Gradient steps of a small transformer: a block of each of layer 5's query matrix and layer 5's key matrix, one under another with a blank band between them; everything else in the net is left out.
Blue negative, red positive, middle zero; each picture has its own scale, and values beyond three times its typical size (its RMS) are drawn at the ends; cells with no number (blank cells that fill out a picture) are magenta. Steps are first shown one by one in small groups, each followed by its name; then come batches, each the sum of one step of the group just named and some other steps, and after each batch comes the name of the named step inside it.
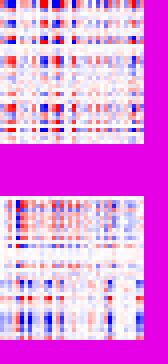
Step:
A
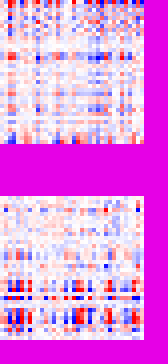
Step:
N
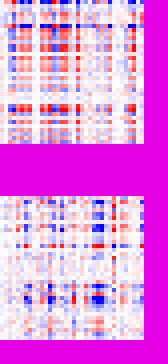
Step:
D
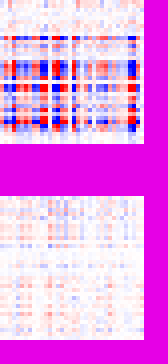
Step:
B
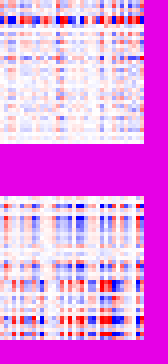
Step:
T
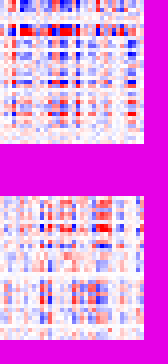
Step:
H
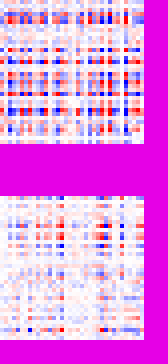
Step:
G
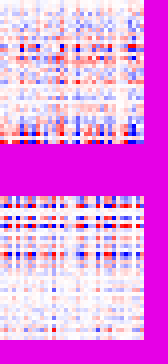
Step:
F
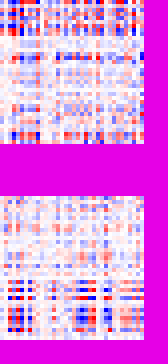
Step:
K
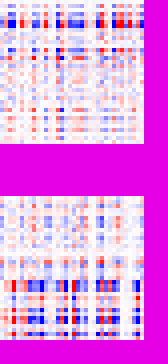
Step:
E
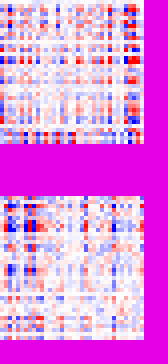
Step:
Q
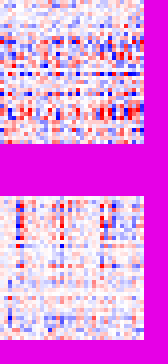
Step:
A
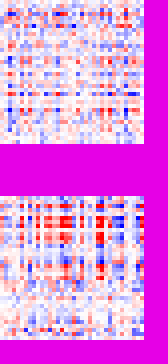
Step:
G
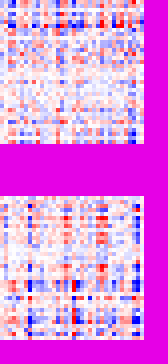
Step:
E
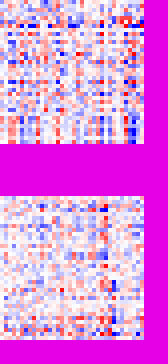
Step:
T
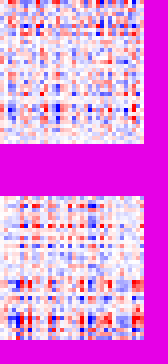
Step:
G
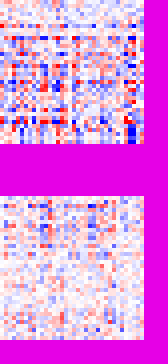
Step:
B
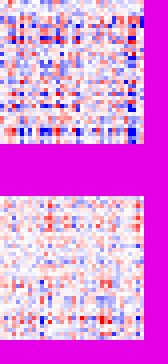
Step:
T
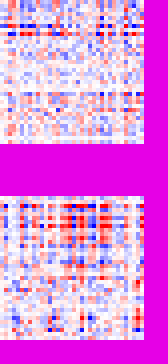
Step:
H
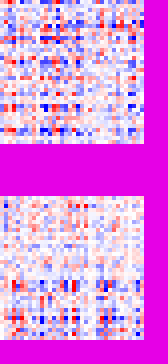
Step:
E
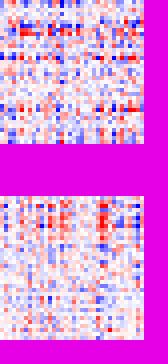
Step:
H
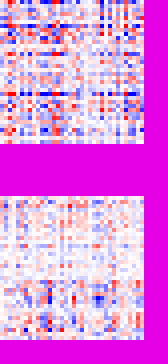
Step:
D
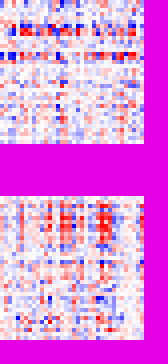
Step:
H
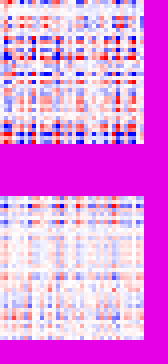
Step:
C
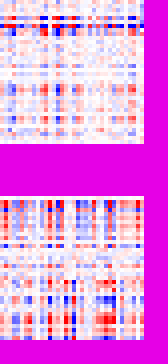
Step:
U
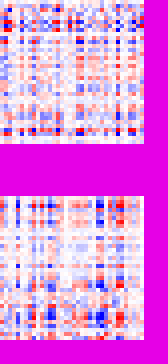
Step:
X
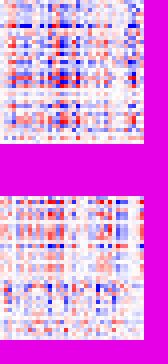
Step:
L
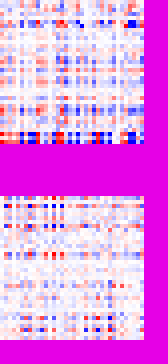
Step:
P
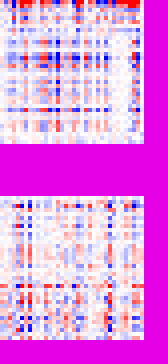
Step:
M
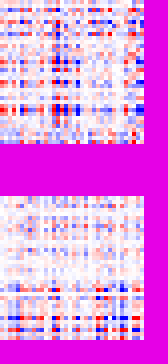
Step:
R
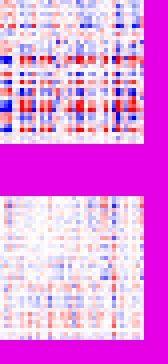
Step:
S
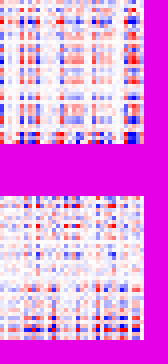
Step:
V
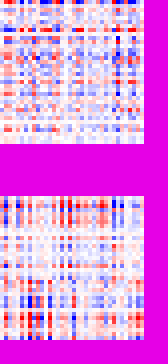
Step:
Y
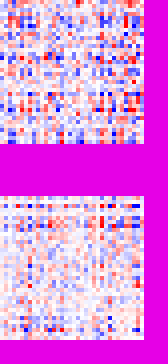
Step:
M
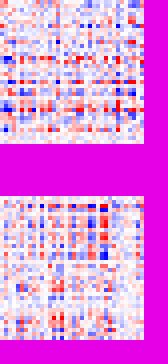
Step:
S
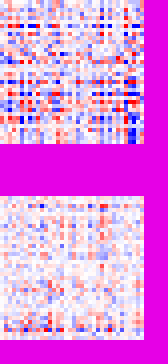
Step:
S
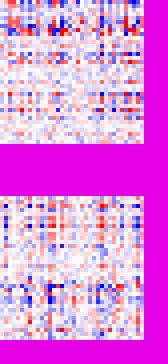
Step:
Y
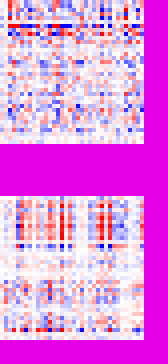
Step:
L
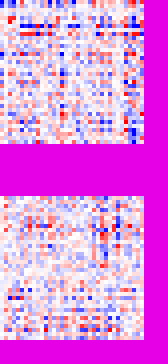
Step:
L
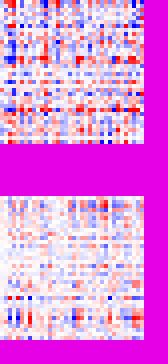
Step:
S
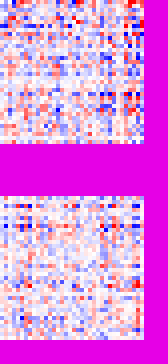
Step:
M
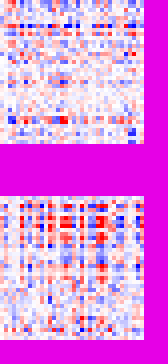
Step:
L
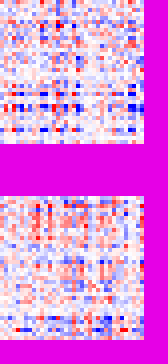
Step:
R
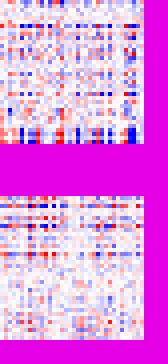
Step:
P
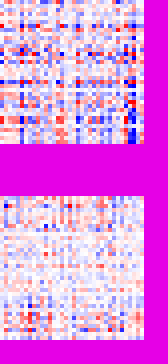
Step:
Y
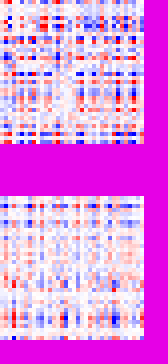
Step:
C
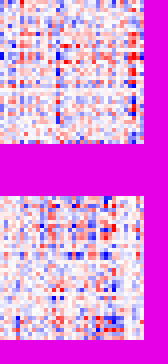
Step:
V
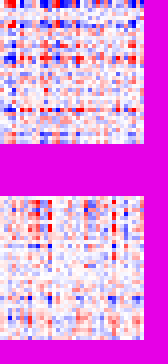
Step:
S
